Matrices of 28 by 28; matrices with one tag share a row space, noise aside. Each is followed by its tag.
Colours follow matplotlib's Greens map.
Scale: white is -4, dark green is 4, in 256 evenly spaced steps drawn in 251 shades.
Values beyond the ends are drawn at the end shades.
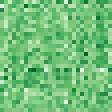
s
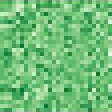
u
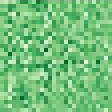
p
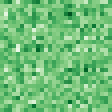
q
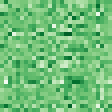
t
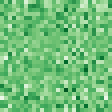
s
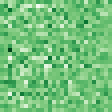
p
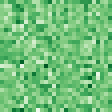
u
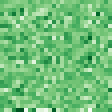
u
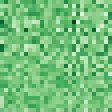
s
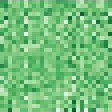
s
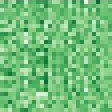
p
